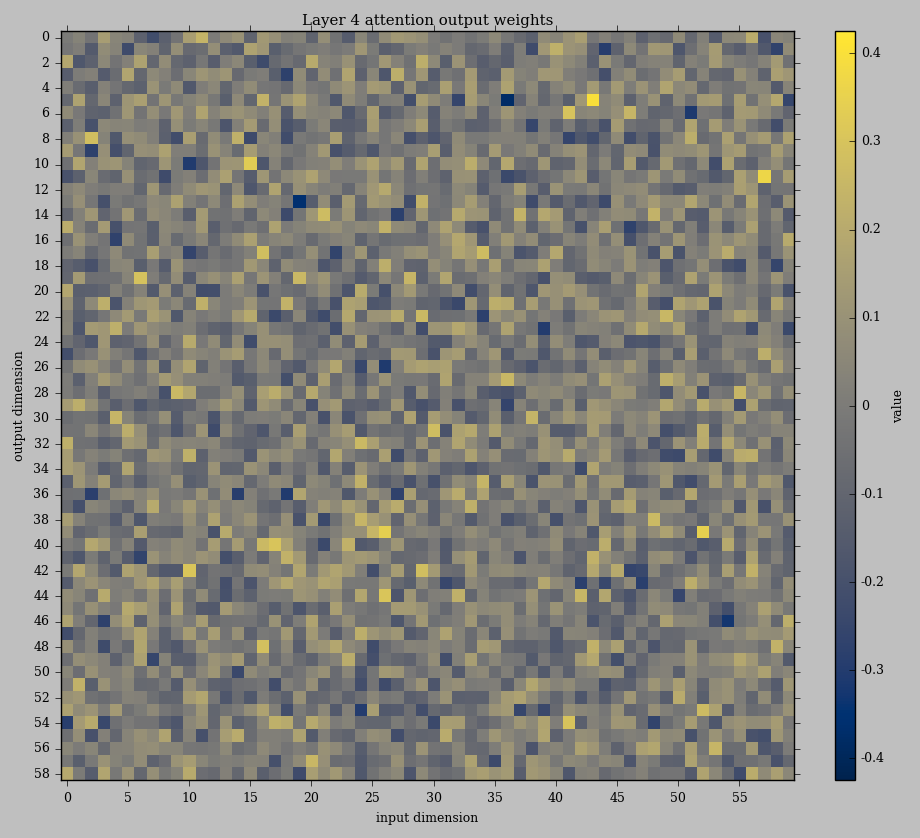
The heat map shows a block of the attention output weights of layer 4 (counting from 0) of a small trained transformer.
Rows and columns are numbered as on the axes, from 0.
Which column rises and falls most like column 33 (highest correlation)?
23
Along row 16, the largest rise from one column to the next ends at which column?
5
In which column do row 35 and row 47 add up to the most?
24
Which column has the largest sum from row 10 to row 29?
56
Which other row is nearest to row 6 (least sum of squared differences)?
12
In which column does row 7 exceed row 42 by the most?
25
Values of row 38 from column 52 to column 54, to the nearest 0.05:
-0.1 0.05 -0.05
